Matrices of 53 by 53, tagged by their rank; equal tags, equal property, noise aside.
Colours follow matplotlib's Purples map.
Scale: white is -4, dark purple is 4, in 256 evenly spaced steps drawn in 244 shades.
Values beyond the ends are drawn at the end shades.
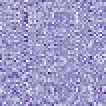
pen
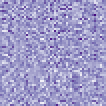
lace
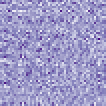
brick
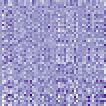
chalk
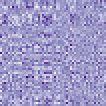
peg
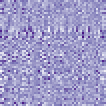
chalk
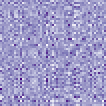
peg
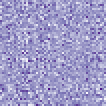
lace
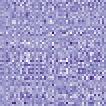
peg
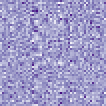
pen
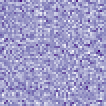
brick
